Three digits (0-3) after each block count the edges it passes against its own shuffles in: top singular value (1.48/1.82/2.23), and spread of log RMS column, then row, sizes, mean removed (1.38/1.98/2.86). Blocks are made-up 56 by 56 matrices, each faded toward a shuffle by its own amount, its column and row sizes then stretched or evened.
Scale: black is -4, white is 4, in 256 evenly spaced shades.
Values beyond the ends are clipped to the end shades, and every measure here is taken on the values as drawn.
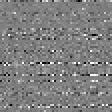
3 0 3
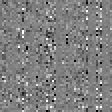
1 3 1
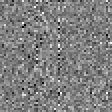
2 2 0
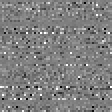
0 0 3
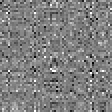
3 2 1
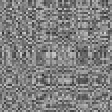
3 0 2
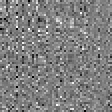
3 2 0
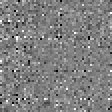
0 2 1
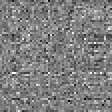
2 1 2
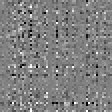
0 3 2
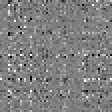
2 2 2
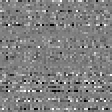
2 0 3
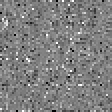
0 1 1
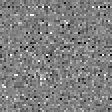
0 0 2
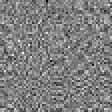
2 0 0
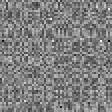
3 0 0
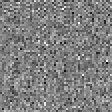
2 1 0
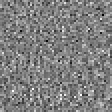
2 0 1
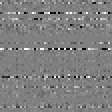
2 0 3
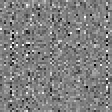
2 2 0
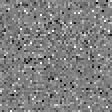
1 0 0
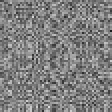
3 1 1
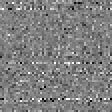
2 0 2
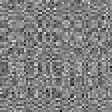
3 1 0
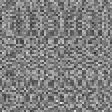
3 0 0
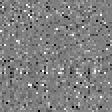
1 0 1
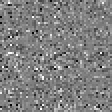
0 2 2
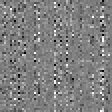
1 3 1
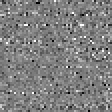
1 0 2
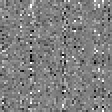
1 2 0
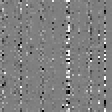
3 3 0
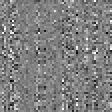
2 3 1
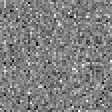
1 1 0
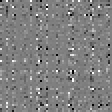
0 3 2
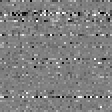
1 0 3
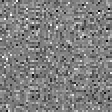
2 1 0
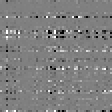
3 2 3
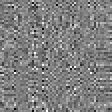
3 2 1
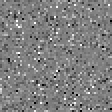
0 1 0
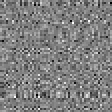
3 0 2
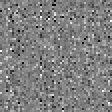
0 2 0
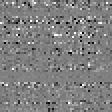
0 1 3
